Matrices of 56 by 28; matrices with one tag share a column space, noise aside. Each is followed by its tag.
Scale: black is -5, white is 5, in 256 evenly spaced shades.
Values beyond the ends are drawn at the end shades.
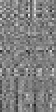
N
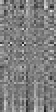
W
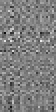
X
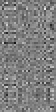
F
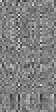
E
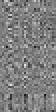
E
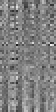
W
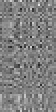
E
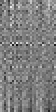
W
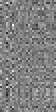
F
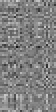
E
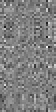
E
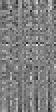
W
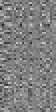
F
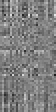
N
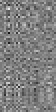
F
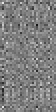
F
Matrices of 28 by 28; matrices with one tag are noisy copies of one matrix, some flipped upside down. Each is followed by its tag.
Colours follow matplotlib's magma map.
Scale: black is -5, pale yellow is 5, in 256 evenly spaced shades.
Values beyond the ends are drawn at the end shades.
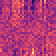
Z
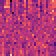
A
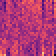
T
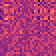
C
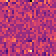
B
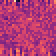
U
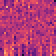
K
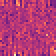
U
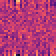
U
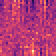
Z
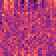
K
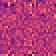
B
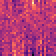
Z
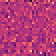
B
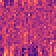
K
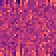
U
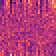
A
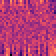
A
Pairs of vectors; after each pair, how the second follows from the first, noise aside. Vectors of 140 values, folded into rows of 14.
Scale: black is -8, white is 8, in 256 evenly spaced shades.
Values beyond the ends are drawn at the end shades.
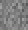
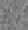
wrapped around, shrunk.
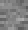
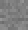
negated, shrunk.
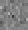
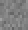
wrapped around, shrunk.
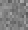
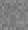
reversed, shrunk.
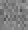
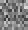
scaled up.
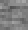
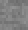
negated, shrunk.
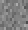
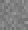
negated, shrunk.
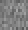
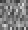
scaled up.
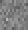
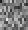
scaled up.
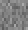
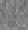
reversed, shrunk.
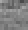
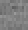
wrapped around, shrunk.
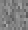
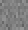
wrapped around, shrunk.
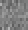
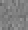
negated, shrunk.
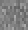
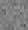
negated, shrunk.
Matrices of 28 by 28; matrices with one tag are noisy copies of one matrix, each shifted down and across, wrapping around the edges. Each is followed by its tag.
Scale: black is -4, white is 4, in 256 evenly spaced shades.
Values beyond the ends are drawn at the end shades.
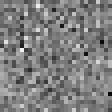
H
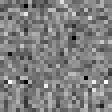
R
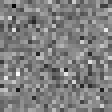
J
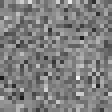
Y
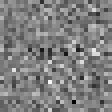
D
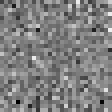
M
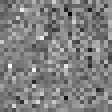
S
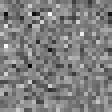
D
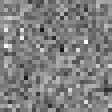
Y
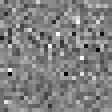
M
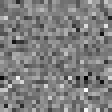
D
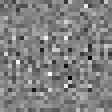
M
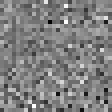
M
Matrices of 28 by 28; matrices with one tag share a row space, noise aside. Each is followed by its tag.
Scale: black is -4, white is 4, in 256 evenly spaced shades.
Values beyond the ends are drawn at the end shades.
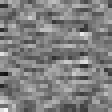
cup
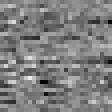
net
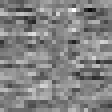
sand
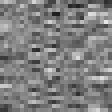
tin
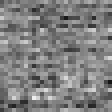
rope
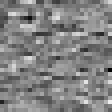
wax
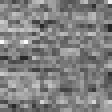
rope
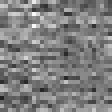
rope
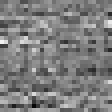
rope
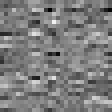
tin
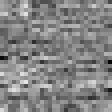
rope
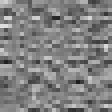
tin
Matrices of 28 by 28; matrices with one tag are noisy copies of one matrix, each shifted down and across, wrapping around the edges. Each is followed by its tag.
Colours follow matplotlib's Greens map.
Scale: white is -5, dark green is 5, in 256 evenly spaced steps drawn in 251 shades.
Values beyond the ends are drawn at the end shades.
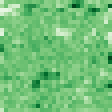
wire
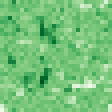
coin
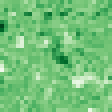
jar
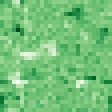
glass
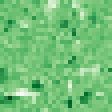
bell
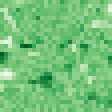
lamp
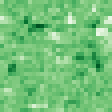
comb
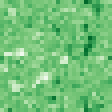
coin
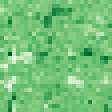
wire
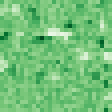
bell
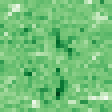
coin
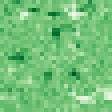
glass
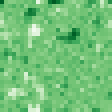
lamp
